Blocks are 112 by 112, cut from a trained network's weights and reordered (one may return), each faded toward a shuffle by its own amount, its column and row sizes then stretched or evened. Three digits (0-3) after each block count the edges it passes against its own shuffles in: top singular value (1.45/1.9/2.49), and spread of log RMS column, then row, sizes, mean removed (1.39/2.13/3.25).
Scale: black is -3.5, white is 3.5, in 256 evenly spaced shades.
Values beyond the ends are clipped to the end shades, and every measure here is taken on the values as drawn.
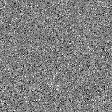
1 0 1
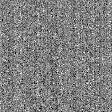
1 1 1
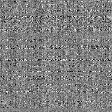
1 0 3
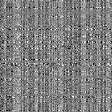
3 0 3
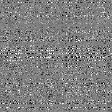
0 2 3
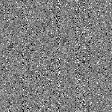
1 2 0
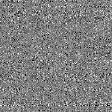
1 2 2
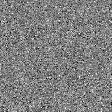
1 0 1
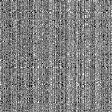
3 2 2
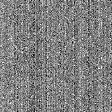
2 2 0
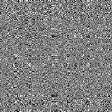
2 2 3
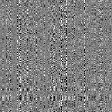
3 3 1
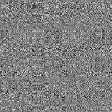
3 0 3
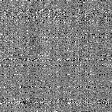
1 0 3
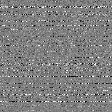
1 0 3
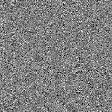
1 2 0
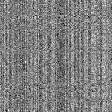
3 1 0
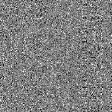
1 2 0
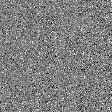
0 1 1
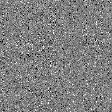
0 2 0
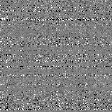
0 2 3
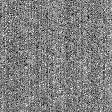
1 0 0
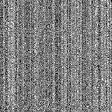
3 2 0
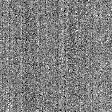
1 1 1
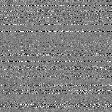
1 0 3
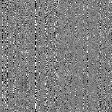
2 3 0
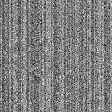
3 0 1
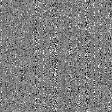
0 3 0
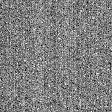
1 0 0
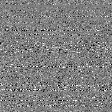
0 0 3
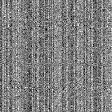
3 2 1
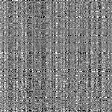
3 2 3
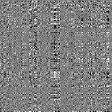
3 3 3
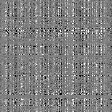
3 3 3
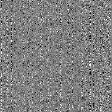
0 3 1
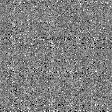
0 1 2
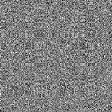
3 2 1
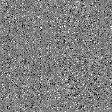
0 2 1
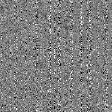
1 3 1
